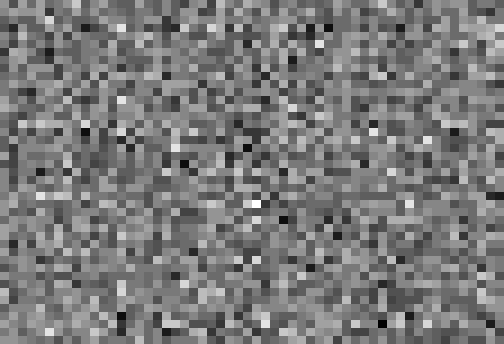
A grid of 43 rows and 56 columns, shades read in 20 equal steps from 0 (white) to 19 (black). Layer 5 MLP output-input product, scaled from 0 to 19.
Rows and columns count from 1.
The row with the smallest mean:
41
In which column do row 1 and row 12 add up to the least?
9
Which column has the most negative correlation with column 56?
10
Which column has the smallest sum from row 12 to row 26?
8
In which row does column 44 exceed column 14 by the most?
13
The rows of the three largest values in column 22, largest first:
32, 22, 27
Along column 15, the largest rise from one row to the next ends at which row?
19
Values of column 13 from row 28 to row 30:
10 12 13
